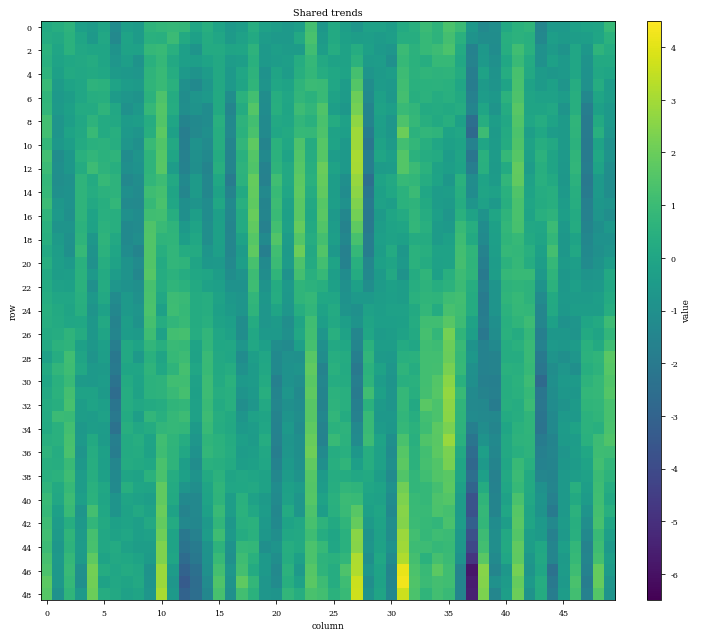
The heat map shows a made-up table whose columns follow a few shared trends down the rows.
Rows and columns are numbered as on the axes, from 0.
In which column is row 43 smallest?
37
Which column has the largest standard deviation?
27
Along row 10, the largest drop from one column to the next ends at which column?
28
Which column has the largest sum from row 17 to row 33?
35
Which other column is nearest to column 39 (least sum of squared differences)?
30
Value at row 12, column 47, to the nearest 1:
-2
